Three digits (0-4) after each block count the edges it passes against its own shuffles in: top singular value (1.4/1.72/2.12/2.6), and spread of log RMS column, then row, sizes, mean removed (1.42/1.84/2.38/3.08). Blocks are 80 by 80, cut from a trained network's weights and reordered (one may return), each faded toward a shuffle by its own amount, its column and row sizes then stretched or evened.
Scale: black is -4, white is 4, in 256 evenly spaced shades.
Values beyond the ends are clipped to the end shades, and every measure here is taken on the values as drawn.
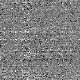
1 3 2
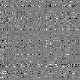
1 3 4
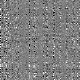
1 4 2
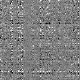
2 4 2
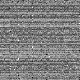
4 0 1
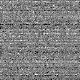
3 2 3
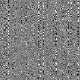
3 4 1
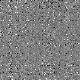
0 3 3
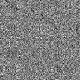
2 0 0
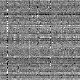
4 3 2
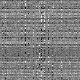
4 4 1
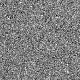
0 0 0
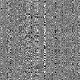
3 4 1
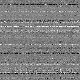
4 1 4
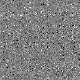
0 2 2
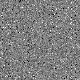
0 1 0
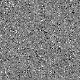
1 2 1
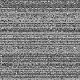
4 1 2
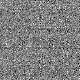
0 2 0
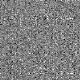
1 2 2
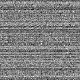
4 2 2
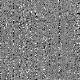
0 3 0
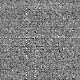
1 2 1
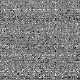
1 2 3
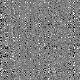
2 4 2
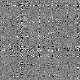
1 3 3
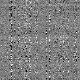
1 4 1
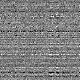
4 2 3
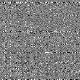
2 1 3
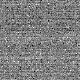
2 2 0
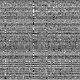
4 3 1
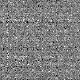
1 3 1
